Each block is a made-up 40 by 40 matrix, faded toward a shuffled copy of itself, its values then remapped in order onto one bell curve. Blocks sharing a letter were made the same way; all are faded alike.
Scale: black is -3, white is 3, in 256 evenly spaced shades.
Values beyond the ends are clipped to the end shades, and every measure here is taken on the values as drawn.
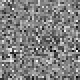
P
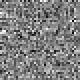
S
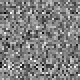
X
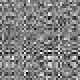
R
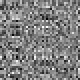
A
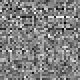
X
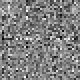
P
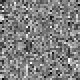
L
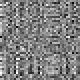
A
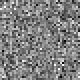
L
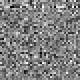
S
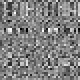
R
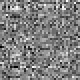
X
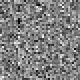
L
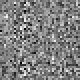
P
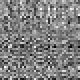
A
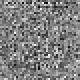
P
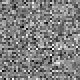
S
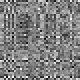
R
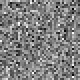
L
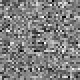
X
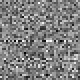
S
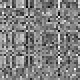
R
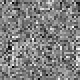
S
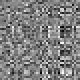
R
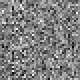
L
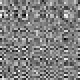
R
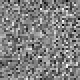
L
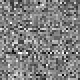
S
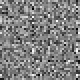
P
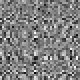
A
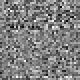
X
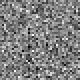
L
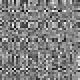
R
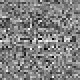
X
